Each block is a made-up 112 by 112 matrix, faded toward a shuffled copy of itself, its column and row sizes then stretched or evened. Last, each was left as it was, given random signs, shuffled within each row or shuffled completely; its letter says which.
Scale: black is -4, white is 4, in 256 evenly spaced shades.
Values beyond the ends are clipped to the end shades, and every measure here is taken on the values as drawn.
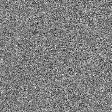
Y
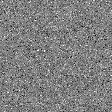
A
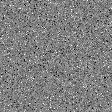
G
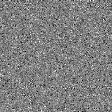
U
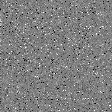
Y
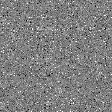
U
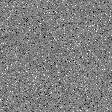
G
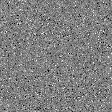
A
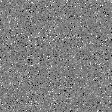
Y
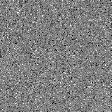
U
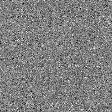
Y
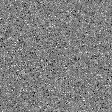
G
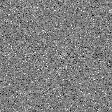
A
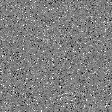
Y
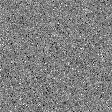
G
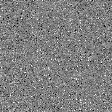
Y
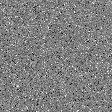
G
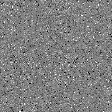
U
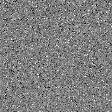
Y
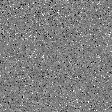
A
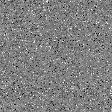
A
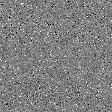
A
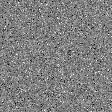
G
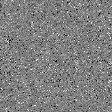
U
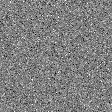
G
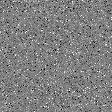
A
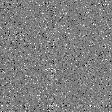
U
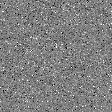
A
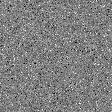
G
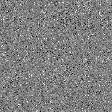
U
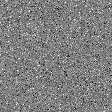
G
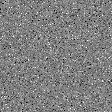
A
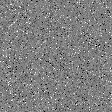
G
